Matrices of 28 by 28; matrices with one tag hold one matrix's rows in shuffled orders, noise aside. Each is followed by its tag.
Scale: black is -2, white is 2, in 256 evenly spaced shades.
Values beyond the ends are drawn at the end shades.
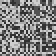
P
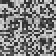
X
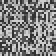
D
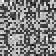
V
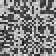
X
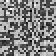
X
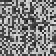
D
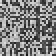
P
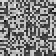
V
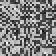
P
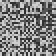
P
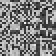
P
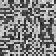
X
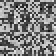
X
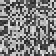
V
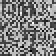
D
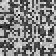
X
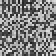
D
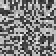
X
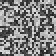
X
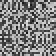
D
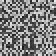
D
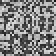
X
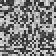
X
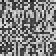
D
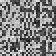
P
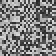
P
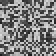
X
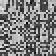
V
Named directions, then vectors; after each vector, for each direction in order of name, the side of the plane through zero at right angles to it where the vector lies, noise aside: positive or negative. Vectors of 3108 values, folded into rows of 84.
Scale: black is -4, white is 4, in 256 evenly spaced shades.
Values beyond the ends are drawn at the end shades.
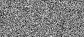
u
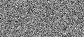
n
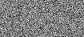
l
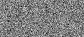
positive, positive, negative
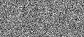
negative, negative, positive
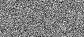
negative, negative, negative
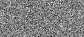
negative, negative, negative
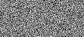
positive, positive, positive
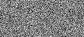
positive, positive, positive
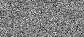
positive, negative, positive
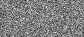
positive, negative, positive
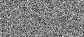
negative, negative, positive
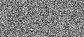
positive, positive, negative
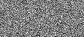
positive, negative, positive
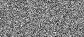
positive, negative, positive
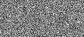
negative, negative, positive
